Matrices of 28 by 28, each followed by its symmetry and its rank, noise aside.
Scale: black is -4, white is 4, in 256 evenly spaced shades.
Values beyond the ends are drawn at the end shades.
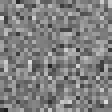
antisymmetric, rank eight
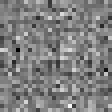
antisymmetric, rank eight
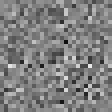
symmetric, rank six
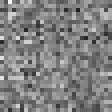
no symmetry, rank eight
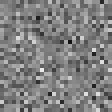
antisymmetric, rank eight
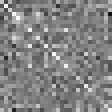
symmetric, rank six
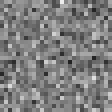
no symmetry, rank eight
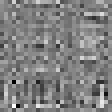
no symmetry, rank four
